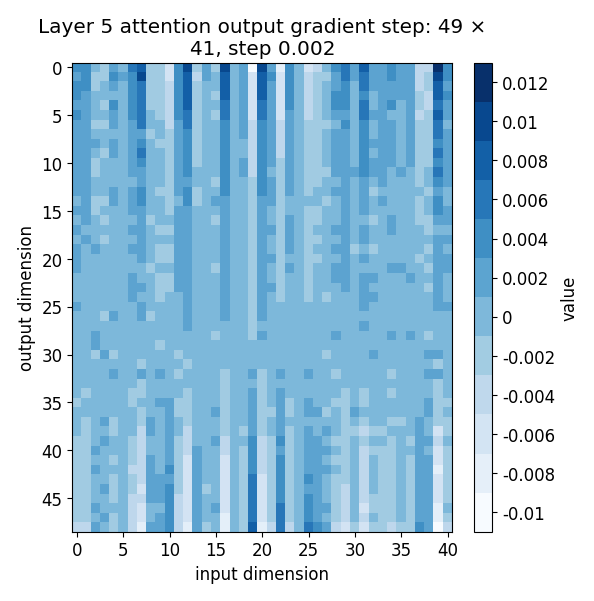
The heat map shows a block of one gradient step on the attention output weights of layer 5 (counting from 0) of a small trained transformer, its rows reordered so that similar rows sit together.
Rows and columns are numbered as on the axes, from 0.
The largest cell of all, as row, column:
0, 39
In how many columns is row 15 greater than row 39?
17
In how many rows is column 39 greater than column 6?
22
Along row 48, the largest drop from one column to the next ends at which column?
20
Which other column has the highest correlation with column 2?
27
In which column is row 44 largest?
19
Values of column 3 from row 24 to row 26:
0 0 -0.002
